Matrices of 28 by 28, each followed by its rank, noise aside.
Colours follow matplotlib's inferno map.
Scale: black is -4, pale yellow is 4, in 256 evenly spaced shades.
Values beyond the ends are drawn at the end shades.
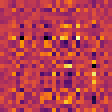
two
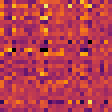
three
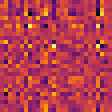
two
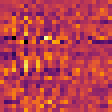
three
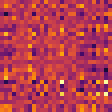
three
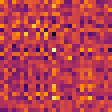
two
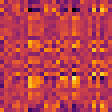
two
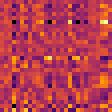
two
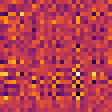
two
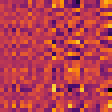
two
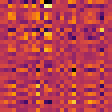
two
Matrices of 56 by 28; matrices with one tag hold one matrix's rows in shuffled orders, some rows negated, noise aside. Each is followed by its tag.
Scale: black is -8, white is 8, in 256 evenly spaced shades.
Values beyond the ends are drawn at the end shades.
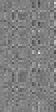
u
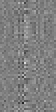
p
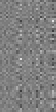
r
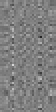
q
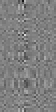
p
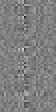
p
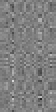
q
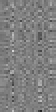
q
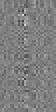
p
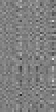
r
